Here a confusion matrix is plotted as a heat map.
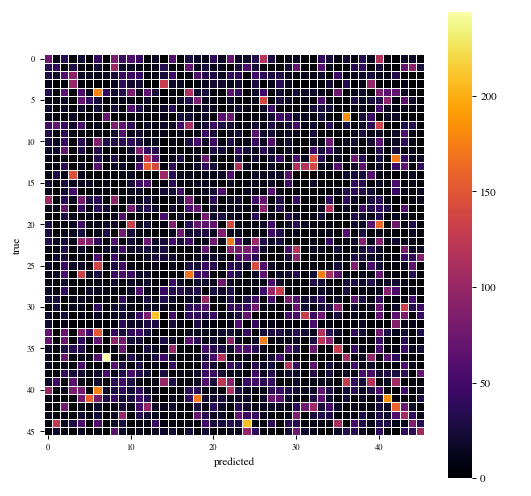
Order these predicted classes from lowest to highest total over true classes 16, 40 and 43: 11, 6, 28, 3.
28, 11, 3, 6
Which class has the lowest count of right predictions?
6
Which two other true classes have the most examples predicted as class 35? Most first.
44, 30
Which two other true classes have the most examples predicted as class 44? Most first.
1, 25
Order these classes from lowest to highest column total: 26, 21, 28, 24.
28, 21, 24, 26
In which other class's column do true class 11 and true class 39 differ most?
36
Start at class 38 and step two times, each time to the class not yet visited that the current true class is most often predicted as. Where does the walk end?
24
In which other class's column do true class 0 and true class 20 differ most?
26
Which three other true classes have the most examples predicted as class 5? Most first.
41, 22, 33
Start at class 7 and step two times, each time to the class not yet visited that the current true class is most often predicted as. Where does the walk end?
21
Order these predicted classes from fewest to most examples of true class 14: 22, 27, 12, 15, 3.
12, 27, 15, 22, 3
